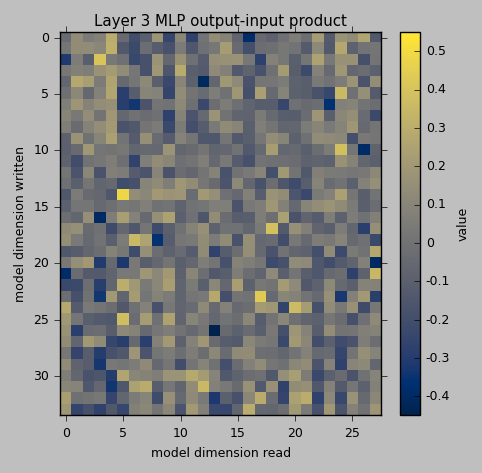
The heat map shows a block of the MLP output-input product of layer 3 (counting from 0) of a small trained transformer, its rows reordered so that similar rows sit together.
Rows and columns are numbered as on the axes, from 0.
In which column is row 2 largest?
3
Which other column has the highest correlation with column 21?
20
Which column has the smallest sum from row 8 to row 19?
26
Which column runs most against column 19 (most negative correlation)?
21
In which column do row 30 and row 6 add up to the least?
23
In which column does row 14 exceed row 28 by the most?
5
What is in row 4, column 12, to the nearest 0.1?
-0.4
